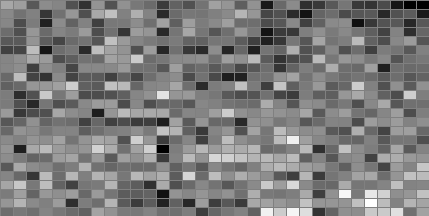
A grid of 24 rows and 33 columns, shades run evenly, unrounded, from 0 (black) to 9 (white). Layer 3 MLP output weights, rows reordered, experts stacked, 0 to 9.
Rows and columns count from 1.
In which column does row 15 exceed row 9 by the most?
18
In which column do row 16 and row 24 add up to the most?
23
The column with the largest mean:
9
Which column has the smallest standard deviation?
26
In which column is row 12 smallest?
3
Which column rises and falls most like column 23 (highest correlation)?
22
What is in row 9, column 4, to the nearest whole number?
2
